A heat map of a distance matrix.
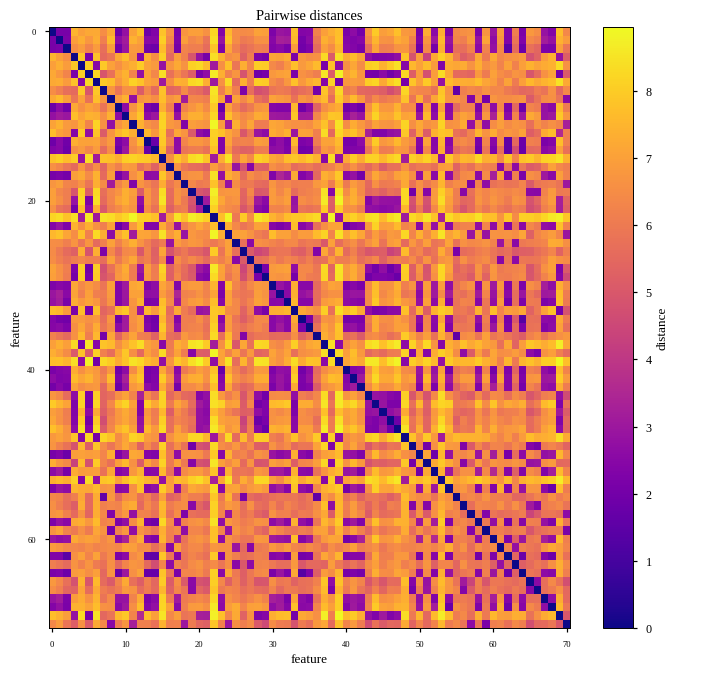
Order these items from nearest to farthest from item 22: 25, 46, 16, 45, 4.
4, 25, 16, 45, 46
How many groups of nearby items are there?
7
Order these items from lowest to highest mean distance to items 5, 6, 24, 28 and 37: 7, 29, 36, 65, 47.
29, 47, 65, 7, 36
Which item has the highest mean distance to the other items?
22
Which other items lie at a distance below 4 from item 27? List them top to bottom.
16, 25, 61, 63
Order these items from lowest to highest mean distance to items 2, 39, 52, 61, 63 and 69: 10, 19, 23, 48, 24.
23, 10, 48, 19, 24
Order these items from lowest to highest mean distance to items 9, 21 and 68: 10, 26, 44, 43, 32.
32, 10, 43, 26, 44
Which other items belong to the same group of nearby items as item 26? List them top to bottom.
7, 36, 55
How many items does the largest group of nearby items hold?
26
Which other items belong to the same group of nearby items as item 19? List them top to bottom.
38, 49, 51, 56, 65, 66
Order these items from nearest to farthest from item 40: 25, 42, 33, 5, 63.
42, 63, 25, 5, 33
